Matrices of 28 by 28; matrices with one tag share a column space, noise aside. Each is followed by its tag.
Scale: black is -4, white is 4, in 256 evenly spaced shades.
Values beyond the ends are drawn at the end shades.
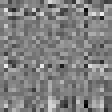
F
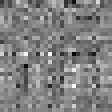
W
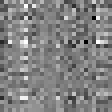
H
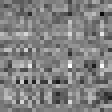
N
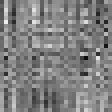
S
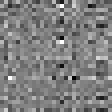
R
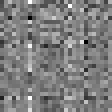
H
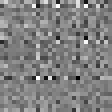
R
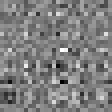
N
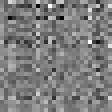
H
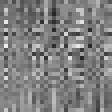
S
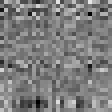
F
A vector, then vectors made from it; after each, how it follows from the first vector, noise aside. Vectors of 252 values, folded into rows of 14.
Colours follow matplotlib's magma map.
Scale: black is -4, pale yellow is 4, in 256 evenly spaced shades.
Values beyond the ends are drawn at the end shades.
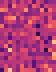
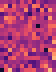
copied.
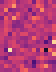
partly zeroed.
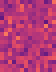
reversed, negated, shrunk.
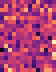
copied.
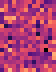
copied.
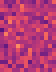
reversed, negated, shrunk.
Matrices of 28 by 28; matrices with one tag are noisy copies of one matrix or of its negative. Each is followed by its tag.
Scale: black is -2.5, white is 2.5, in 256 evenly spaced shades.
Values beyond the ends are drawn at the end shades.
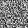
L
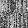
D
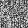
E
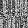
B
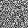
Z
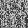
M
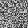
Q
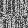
B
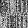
D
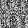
M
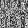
M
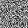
Z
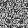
L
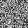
L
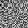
Q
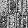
D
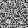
L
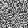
Q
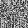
E
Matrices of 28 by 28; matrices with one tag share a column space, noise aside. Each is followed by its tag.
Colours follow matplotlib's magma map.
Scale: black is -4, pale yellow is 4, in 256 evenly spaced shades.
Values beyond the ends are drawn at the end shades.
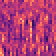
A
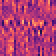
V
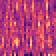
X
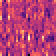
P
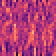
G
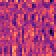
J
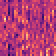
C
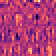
J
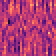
V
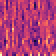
X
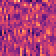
J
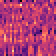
J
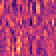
V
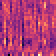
X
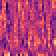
X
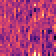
P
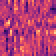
V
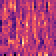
X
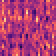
C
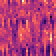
A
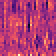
X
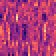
G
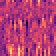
A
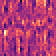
V
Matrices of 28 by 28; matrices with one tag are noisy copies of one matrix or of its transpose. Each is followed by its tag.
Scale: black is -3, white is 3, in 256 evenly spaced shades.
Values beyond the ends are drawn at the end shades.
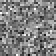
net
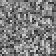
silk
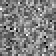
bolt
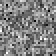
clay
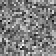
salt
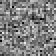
net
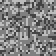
clay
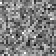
net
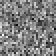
clay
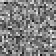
net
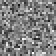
salt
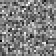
net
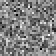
salt
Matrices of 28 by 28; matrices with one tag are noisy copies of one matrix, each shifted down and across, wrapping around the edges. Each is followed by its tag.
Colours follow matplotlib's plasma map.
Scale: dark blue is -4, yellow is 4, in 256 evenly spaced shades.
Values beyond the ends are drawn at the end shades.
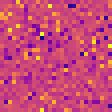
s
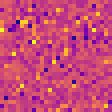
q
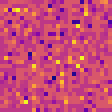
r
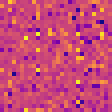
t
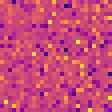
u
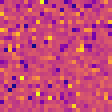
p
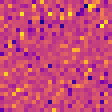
q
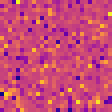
q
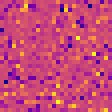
p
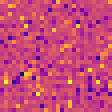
q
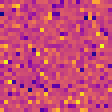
p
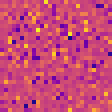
s
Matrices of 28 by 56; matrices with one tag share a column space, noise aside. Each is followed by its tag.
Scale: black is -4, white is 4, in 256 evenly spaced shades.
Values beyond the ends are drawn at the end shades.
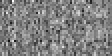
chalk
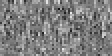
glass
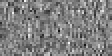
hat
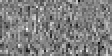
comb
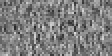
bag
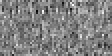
hat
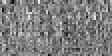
glass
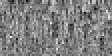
glass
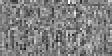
chalk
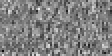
hat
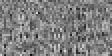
comb
